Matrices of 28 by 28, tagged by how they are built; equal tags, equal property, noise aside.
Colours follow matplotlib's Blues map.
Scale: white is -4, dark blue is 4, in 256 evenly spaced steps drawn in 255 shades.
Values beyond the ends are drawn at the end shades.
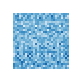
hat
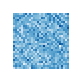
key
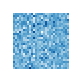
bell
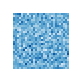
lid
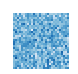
lid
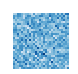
key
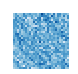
key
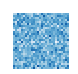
hat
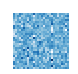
bell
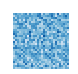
hat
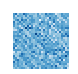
key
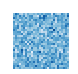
lid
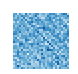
key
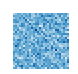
key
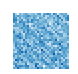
key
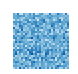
hat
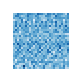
hat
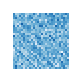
key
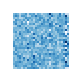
bell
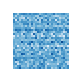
hat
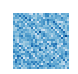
key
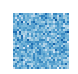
lid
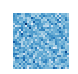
key
